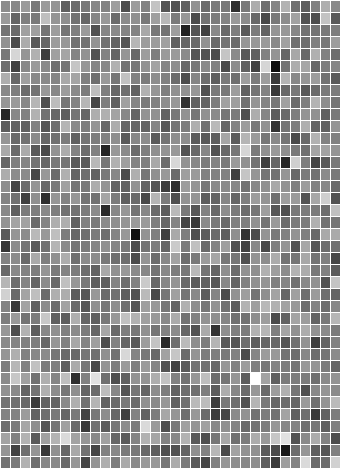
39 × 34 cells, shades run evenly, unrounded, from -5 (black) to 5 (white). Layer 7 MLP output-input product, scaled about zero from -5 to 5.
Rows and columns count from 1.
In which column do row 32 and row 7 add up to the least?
28
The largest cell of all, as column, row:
26, 32
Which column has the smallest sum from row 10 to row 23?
17
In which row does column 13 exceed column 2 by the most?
7
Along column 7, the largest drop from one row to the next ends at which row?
38
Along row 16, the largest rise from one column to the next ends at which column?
19
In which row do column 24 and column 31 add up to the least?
1
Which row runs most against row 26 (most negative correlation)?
9
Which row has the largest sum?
37
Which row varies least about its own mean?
23
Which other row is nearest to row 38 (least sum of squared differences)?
11
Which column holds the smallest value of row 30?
25
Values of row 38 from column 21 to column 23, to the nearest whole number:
0 2 -2
